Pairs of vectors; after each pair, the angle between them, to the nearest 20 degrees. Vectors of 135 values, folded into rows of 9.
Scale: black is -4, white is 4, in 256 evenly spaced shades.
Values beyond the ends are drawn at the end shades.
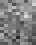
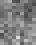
140 degrees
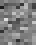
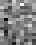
120 degrees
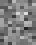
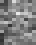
60 degrees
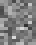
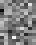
40 degrees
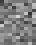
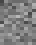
20 degrees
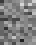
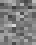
80 degrees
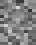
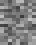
140 degrees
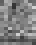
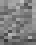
80 degrees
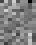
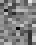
140 degrees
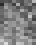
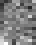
40 degrees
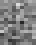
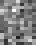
120 degrees
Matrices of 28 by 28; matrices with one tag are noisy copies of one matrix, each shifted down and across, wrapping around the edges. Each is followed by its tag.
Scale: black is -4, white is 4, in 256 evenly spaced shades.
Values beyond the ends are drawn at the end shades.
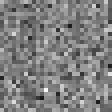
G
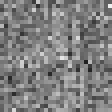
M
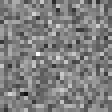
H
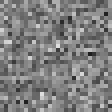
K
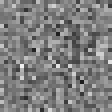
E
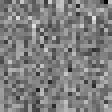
E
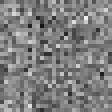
M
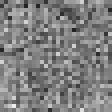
M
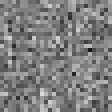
K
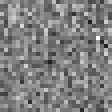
E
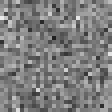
M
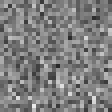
E
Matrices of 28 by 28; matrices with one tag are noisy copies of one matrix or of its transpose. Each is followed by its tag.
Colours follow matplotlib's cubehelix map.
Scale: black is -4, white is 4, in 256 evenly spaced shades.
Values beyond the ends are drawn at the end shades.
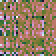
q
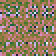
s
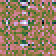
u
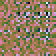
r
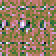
u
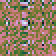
u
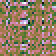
u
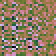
r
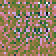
r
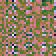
s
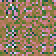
s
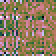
q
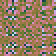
s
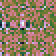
u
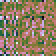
q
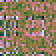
q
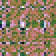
u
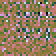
r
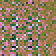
r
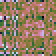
q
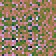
r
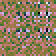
r
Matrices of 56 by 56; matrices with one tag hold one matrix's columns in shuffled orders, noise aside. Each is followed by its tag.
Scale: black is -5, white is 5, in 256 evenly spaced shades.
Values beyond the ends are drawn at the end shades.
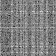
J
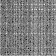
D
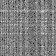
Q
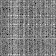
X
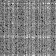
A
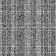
J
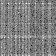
A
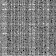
D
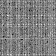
X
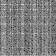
D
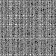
X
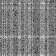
A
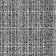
J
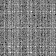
J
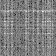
Q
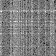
Q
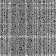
A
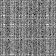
X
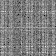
J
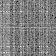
J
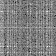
J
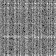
A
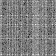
X
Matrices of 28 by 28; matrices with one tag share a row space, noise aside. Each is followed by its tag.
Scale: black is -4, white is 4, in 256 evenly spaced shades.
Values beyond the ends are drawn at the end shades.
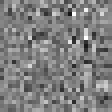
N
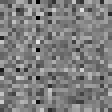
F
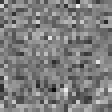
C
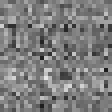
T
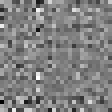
F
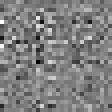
F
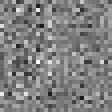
F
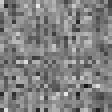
C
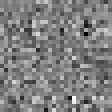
N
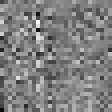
F
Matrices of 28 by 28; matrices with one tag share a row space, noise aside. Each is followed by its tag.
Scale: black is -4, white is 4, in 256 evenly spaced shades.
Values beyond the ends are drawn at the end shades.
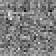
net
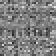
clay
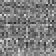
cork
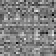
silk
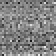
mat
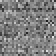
cork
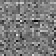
silk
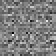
clay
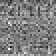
net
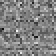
silk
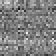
cork
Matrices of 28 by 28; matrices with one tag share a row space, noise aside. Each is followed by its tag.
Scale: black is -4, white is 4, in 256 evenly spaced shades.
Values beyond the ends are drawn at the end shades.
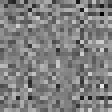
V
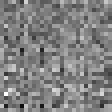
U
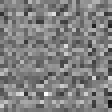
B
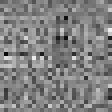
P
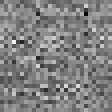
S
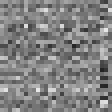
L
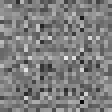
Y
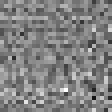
B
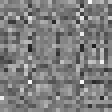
V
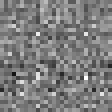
S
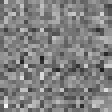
U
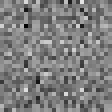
Y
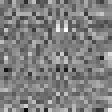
P
